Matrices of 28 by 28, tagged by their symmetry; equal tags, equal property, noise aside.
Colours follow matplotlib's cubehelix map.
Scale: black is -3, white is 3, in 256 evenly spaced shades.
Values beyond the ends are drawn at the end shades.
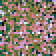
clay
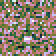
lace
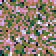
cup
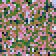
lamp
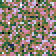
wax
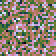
clay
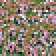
cup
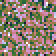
cup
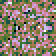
clay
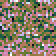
lace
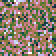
cup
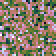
cup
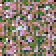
clay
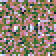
clay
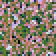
wax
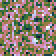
clay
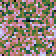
lace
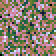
wax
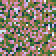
lamp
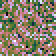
wax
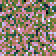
lamp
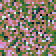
wax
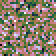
cup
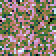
cup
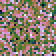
cup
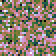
cup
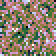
wax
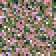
cup
